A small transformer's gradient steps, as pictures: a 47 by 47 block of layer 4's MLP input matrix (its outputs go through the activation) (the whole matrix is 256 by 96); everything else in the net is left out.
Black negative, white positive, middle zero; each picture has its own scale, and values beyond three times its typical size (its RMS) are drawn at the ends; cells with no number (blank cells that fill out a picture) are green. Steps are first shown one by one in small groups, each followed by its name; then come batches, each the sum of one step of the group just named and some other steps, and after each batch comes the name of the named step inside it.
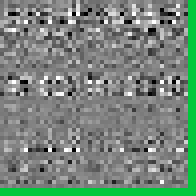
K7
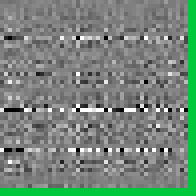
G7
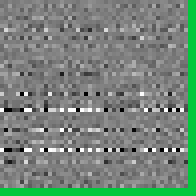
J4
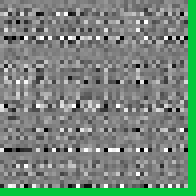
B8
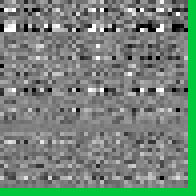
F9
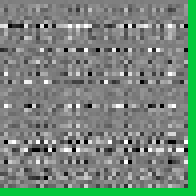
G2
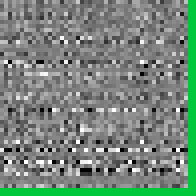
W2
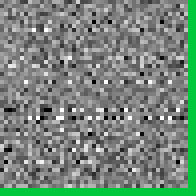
W2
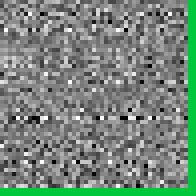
W2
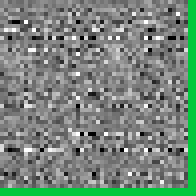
K7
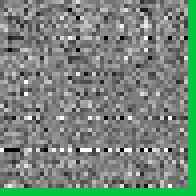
B8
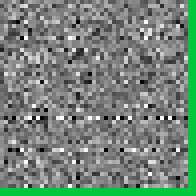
G2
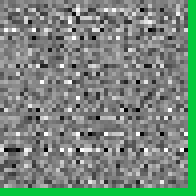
K7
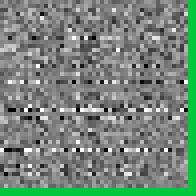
G7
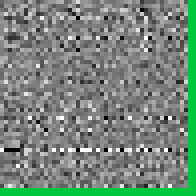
B8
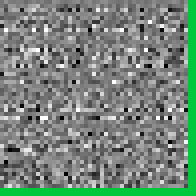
G2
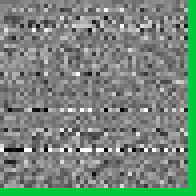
J4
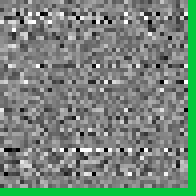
F9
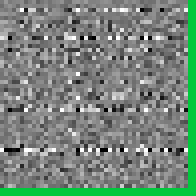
G7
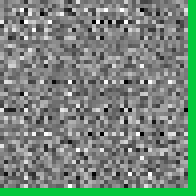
G2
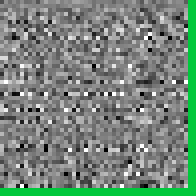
B8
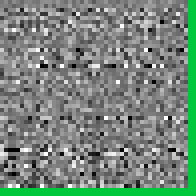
K7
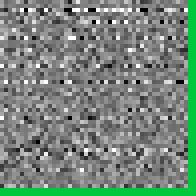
B8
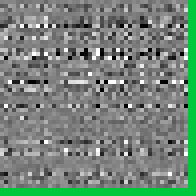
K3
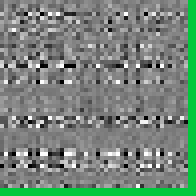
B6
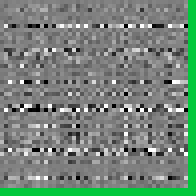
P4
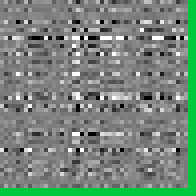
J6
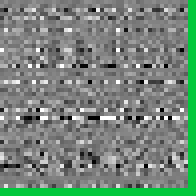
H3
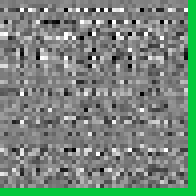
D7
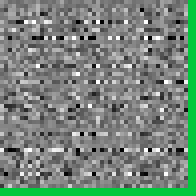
J6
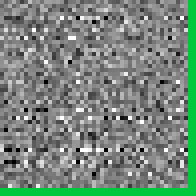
P4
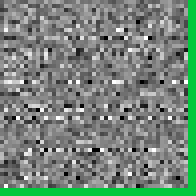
H3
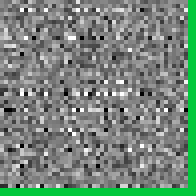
D7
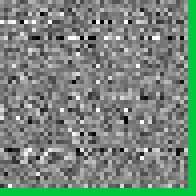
J6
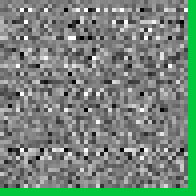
D7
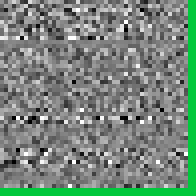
H3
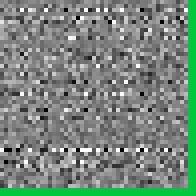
D7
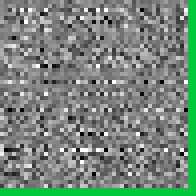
K3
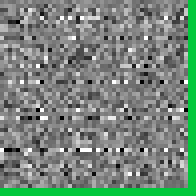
H3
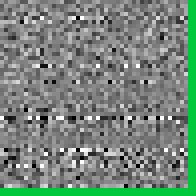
B6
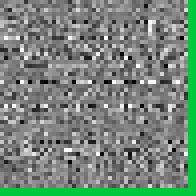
K3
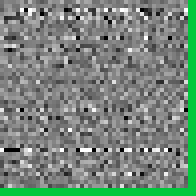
D7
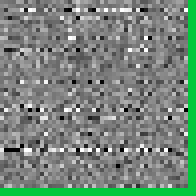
H3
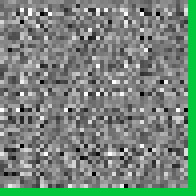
B6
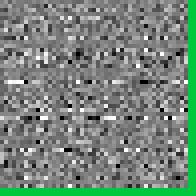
H3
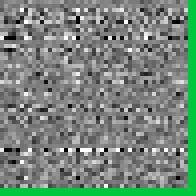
D7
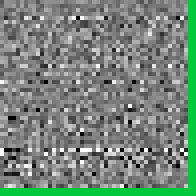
K3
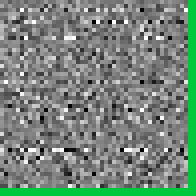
D7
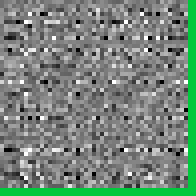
P4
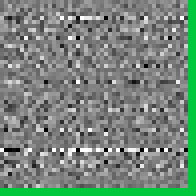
B6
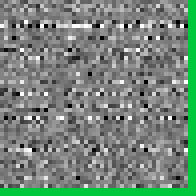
P4
